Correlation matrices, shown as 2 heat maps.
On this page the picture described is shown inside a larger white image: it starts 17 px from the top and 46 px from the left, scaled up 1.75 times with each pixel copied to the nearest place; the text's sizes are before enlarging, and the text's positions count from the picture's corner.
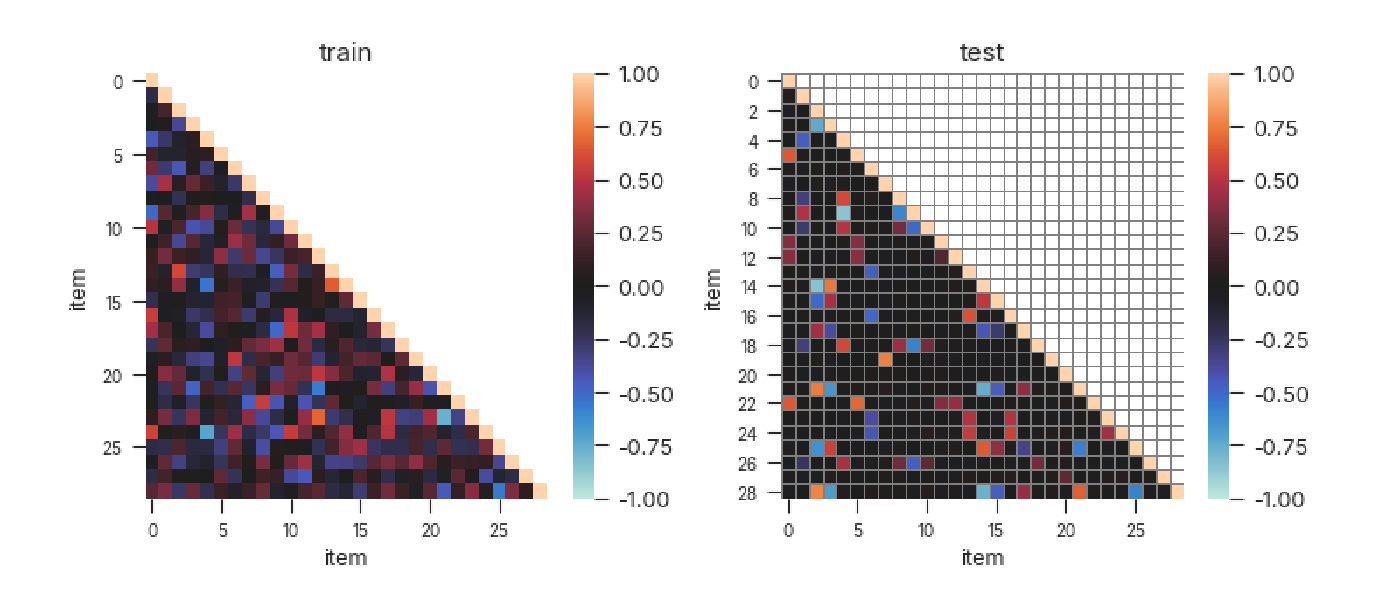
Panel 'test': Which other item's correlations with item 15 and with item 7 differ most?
19
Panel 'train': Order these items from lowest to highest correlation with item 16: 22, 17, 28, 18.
18, 22, 28, 17
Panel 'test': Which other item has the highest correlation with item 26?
4
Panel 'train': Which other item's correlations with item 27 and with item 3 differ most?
11
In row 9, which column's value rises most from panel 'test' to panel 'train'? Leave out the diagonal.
4
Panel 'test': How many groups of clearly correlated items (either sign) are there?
6
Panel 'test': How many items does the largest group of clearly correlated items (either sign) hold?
8
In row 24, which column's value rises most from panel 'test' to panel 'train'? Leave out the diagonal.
6
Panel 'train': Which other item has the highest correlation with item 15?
25
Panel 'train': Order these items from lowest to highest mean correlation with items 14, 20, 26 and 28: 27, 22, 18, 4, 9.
4, 9, 27, 22, 18
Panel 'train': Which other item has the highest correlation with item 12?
23
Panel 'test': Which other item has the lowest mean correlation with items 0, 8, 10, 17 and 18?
9
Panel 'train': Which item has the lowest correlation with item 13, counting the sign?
9
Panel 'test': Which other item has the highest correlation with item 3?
14
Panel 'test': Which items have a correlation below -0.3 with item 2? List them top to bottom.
3, 14, 15, 25
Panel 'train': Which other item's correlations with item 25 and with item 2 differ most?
6
